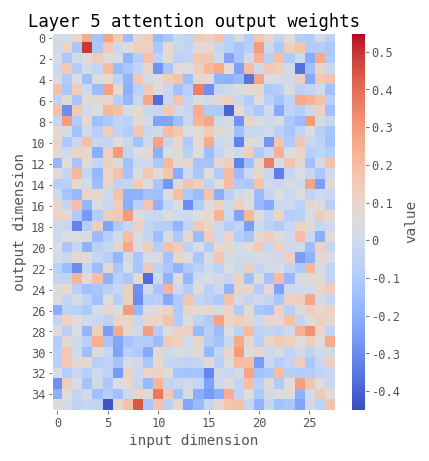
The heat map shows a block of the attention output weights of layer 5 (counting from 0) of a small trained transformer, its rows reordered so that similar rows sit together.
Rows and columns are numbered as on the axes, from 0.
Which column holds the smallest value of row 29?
6
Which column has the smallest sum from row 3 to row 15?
18
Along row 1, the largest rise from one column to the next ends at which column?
3
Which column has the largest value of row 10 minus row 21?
24
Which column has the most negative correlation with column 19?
20
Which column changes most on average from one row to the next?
11
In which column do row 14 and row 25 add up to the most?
25
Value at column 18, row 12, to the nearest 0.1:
-0.3
